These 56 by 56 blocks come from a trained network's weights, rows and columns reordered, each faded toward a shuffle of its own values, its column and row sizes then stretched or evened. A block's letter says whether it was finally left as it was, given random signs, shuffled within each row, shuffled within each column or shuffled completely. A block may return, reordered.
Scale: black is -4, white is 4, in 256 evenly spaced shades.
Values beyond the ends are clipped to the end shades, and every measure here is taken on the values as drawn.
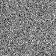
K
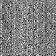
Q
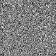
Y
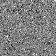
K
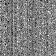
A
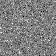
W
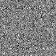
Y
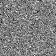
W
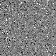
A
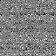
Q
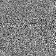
Y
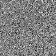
Y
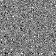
Y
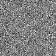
A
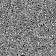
W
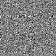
Q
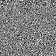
K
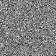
K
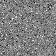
W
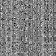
Q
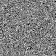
W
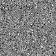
W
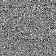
K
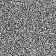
W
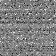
K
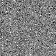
A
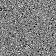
W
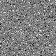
W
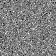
W
